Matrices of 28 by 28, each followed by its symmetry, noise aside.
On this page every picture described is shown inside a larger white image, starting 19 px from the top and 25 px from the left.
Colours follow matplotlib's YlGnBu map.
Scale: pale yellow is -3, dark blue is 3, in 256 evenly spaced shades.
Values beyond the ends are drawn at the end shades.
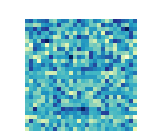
mirrored left to right.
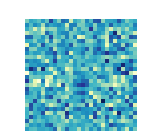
mirrored left to right.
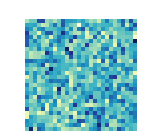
same after a half turn.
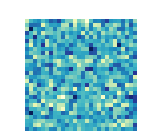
mirrored left to right.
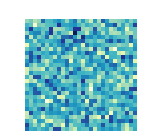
same after a half turn.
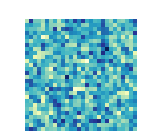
same after a half turn.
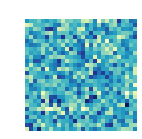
symmetric across the other diagonal.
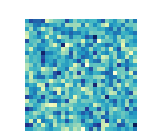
no symmetry.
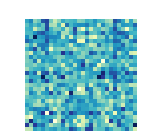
mirrored left to right.
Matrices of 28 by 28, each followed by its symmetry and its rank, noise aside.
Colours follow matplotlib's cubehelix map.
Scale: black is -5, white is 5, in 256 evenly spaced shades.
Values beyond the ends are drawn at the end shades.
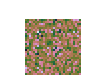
symmetric, rank six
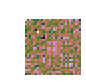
symmetric, rank six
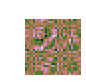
symmetric, rank three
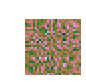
antisymmetric, rank four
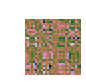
antisymmetric, rank four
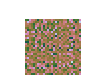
no symmetry, rank six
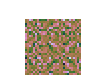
antisymmetric, rank four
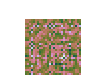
symmetric, rank four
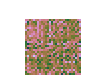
no symmetry, rank six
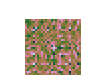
symmetric, rank four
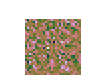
antisymmetric, rank six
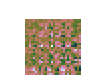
no symmetry, rank three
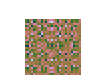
no symmetry, rank three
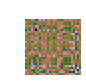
no symmetry, rank four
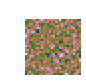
symmetric, rank six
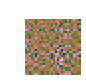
no symmetry, rank four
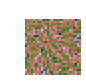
antisymmetric, rank six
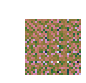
no symmetry, rank three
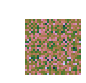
symmetric, rank six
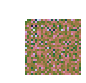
no symmetry, rank four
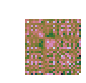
symmetric, rank three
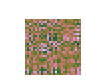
no symmetry, rank three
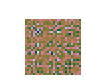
symmetric, rank four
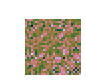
symmetric, rank six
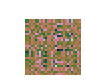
no symmetry, rank four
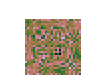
symmetric, rank six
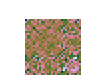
symmetric, rank six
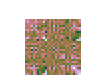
symmetric, rank four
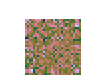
symmetric, rank six
